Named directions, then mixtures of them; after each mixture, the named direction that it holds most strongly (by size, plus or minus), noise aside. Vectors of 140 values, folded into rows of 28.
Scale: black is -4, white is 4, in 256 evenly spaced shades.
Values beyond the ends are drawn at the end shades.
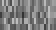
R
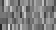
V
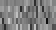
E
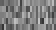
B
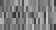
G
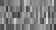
B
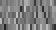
E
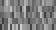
V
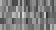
G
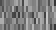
G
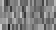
V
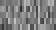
B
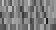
R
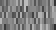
G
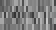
G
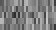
G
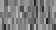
E
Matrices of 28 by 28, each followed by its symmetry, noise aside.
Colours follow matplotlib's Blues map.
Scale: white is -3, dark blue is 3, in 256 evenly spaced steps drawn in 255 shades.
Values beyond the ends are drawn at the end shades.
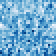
mirrored left to right.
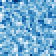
antisymmetric.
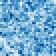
symmetric across the other diagonal.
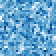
same after a half turn.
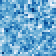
symmetric across the other diagonal.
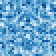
mirrored left to right.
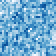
symmetric.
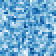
no symmetry.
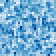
same after a half turn.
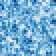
symmetric across the other diagonal.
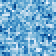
antisymmetric.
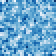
symmetric across the other diagonal.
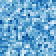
symmetric.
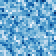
symmetric across the other diagonal.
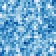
same after a half turn.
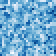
antisymmetric.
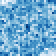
same after a half turn.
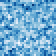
mirrored left to right.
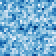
same after a half turn.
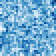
no symmetry.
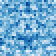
mirrored left to right.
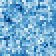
symmetric.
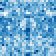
mirrored left to right.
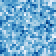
antisymmetric.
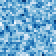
antisymmetric.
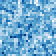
symmetric across the other diagonal.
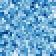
symmetric.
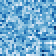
antisymmetric.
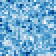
no symmetry.
